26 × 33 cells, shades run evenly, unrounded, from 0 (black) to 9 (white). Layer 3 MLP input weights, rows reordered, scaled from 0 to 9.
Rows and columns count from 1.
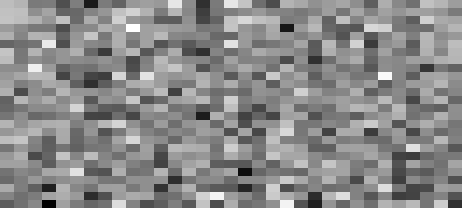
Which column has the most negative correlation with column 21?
33
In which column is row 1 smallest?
7
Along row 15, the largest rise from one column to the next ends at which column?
16
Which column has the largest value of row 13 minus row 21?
17
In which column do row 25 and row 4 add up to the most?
10
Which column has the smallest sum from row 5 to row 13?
27
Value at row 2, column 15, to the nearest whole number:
2
